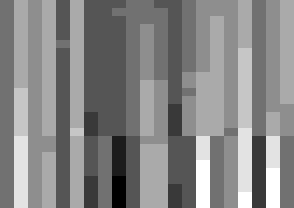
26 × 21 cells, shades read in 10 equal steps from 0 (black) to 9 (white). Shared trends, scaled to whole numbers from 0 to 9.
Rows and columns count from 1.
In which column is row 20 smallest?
9
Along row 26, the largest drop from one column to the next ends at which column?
19
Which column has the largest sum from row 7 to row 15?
18
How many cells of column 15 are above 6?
9
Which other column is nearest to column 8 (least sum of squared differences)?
5
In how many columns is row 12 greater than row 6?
5
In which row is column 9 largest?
2
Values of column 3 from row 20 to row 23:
5 5 5 5
